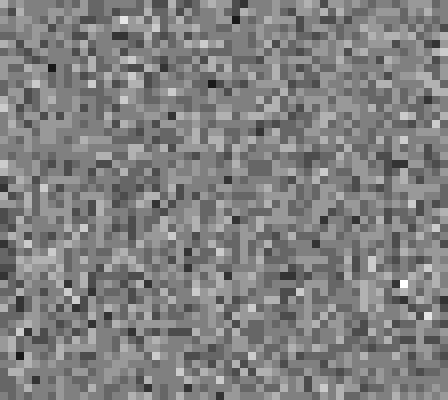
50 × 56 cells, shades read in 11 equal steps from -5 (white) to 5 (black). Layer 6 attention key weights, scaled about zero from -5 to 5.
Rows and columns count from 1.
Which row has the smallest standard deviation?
46
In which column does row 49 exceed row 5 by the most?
19
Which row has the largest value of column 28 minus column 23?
50
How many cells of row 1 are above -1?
37
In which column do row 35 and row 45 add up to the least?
32
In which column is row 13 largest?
54
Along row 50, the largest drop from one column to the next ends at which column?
29
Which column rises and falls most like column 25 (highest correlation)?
28
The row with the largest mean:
21
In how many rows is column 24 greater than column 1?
21
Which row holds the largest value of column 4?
42
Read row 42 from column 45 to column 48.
2 2 -2 0
